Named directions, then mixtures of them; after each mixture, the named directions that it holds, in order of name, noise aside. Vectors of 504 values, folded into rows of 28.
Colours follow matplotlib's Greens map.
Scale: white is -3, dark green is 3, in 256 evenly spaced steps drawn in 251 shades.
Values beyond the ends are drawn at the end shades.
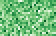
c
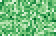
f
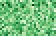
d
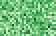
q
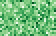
c, d.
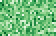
d, f, q.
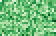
f.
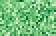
c, d.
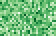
c, q.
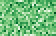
c.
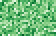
f.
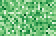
q.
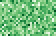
d, f.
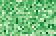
c, q.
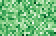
c, f, q.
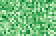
q.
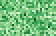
q.
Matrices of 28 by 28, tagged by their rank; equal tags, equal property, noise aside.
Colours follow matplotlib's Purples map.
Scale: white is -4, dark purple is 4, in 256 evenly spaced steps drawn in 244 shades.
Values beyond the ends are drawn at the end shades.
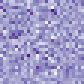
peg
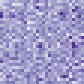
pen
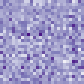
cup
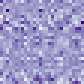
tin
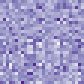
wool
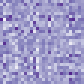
wool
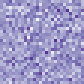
pen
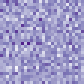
tin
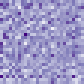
tin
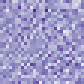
peg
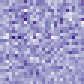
cup
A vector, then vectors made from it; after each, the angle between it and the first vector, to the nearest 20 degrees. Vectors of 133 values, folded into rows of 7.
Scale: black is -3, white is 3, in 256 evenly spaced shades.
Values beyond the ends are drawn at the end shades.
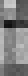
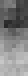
60 degrees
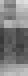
140 degrees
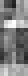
160 degrees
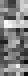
140 degrees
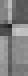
60 degrees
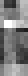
160 degrees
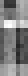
160 degrees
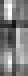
60 degrees
